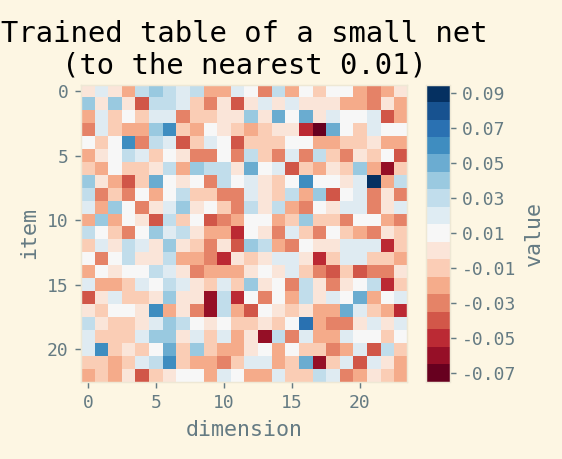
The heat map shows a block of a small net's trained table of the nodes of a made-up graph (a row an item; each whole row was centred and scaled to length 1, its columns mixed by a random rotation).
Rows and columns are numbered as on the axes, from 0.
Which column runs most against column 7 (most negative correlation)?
3
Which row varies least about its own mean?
22
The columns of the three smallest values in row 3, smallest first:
17, 16, 0
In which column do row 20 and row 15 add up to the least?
18
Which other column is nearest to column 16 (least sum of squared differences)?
21
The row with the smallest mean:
14
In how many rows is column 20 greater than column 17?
17
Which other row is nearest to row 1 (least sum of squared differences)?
11
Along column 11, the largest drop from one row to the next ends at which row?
1
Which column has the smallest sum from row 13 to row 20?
9
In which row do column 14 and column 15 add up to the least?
12
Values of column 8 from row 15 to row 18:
0 0 -0.03 0.01
